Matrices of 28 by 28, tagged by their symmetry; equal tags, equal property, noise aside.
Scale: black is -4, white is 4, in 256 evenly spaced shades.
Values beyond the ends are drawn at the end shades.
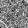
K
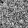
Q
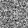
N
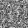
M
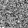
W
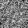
Q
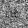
K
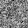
Q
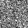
M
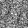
M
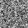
W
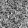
W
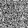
W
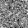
M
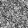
W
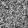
Q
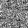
M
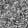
Q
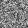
K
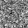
W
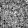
K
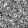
Q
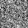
M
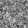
K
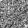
Q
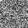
W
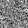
M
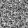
K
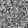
Q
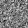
Q
